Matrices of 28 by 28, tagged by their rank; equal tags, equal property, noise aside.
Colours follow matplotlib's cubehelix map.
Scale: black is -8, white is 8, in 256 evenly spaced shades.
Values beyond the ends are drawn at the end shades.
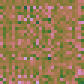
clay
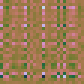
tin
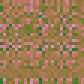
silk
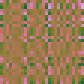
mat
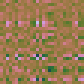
mat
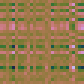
tin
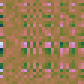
tin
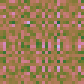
mat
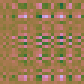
tin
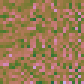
clay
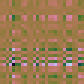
tin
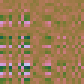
tin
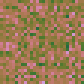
clay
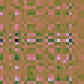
tin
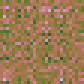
clay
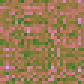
clay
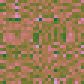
silk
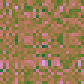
clay
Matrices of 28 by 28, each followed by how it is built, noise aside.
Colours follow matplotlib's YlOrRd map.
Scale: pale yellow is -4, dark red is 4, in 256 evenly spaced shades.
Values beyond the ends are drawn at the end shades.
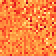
upper triangular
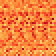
repeating columns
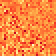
lower triangular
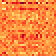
low rank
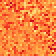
upper triangular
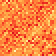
Hankel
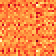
low rank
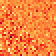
lower triangular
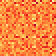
low rank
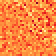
upper triangular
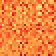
low rank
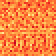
repeating columns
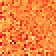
lower triangular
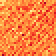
Hankel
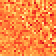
upper triangular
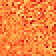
upper triangular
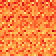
repeating columns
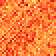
Hankel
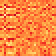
low rank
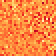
upper triangular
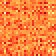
low rank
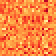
low rank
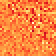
upper triangular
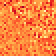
upper triangular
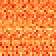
repeating columns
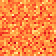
repeating columns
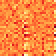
low rank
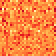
low rank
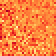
lower triangular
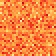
repeating columns
